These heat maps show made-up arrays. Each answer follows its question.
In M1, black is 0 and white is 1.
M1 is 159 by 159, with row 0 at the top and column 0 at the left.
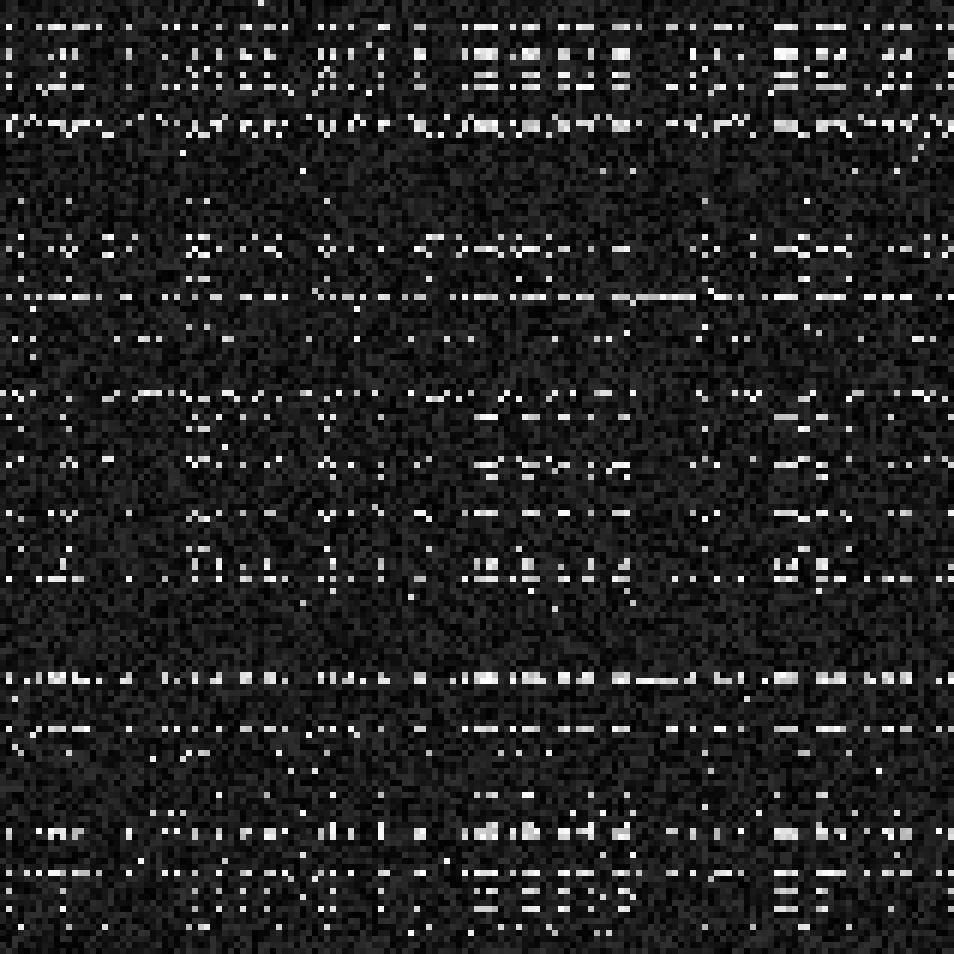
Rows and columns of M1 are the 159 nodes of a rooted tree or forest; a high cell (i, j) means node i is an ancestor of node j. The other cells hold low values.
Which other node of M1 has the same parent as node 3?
11
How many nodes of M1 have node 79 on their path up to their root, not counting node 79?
10
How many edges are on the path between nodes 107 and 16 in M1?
5
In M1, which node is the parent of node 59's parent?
122
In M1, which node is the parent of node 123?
9
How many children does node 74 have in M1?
1
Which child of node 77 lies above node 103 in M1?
12
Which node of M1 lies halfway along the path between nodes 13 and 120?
138
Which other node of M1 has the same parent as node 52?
118
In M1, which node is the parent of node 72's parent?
66
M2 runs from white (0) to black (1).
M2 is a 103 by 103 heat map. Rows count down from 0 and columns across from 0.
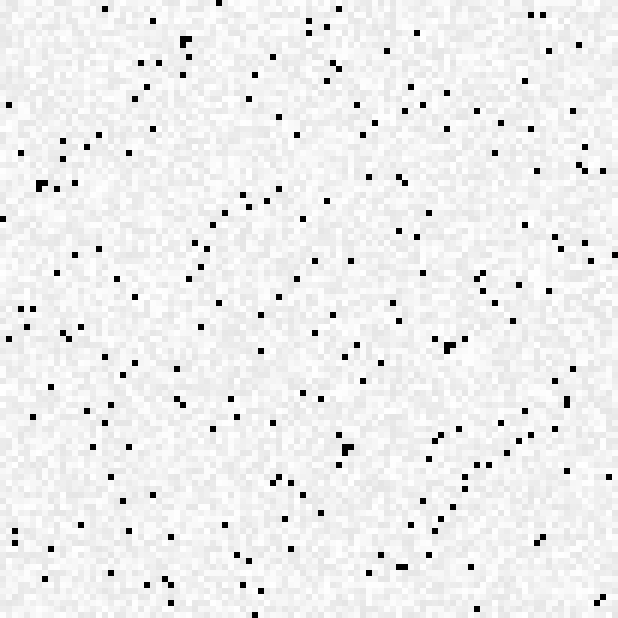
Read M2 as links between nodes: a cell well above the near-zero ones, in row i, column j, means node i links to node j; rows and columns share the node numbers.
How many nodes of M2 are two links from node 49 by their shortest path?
5
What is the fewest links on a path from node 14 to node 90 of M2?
5
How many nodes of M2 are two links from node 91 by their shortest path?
2
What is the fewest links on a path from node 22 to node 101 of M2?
4
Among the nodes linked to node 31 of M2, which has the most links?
node 46
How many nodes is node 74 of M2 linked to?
4
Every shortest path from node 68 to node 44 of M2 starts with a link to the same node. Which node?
node 87
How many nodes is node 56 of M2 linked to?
4
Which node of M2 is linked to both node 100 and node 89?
node 28
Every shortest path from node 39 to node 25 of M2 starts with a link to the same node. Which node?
node 69
